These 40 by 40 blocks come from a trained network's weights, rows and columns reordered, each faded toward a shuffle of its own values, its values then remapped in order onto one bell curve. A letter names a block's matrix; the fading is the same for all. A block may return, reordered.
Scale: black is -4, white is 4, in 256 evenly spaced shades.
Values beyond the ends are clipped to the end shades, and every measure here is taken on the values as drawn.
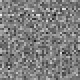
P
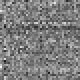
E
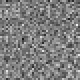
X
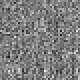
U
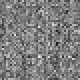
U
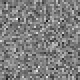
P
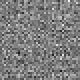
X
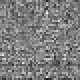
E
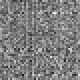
U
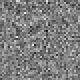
P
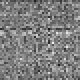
E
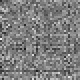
E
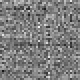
E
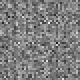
U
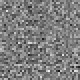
P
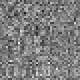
X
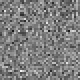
P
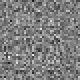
X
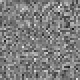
X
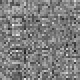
E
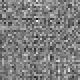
E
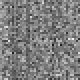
U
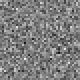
P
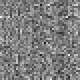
U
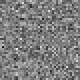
P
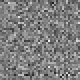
P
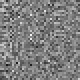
X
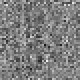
U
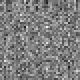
X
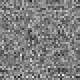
P
